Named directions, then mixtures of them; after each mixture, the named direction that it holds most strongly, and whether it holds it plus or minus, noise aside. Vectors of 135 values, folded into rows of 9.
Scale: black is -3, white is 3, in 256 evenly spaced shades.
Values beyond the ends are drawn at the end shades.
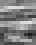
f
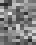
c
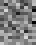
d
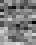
f, minus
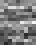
f, plus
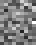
d, minus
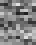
c, plus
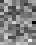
d, plus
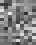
c, plus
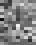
c, plus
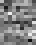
c, plus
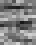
f, minus
